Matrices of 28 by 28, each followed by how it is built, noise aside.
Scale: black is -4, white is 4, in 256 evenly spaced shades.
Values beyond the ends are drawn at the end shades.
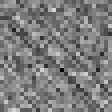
Toeplitz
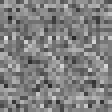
repeating columns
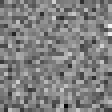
noise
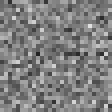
noise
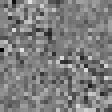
block diagonal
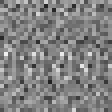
repeating columns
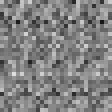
repeating columns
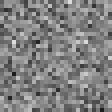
noise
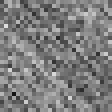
Toeplitz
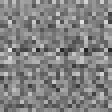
repeating columns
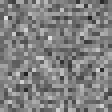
noise
